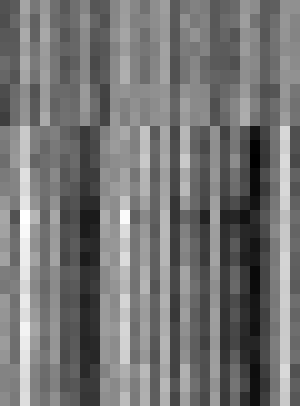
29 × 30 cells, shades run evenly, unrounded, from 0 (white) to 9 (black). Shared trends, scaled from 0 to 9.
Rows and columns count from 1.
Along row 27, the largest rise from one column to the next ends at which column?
30
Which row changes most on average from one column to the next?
16
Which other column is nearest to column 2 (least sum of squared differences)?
28
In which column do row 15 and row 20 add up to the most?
26
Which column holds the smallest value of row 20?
3
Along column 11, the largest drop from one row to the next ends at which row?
10
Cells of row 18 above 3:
26
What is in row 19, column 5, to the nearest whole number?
5
